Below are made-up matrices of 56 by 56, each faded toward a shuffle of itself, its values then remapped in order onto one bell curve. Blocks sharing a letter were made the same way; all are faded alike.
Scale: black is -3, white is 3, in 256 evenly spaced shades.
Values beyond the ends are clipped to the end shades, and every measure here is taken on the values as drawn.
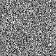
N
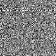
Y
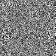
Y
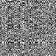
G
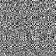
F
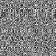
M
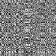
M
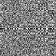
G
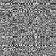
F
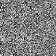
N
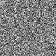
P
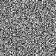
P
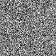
N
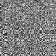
F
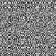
M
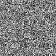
P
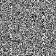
N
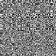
F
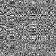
F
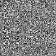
Y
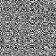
F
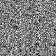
N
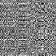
M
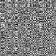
M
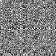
G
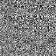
Y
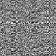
M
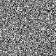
Y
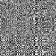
G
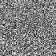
P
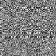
M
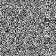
P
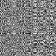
G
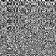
M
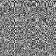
F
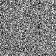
P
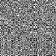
G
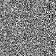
N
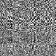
F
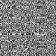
G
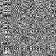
F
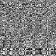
G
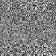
F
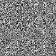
Y
